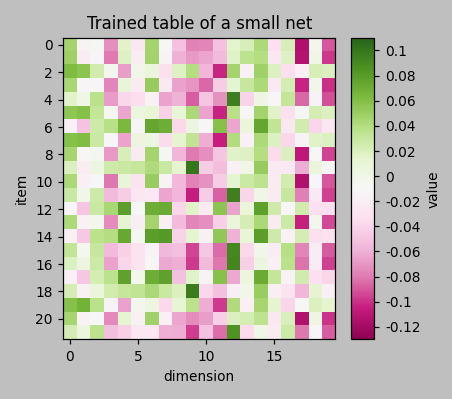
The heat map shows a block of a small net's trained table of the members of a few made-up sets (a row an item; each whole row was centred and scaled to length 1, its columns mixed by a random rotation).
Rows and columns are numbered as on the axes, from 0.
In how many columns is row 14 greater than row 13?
14
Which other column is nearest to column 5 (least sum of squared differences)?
18
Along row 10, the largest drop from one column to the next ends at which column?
17
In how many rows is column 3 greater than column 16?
10
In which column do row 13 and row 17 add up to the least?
19
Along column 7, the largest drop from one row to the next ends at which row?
15
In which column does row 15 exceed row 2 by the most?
16
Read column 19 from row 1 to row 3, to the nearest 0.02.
-0.1 0.02 -0.1
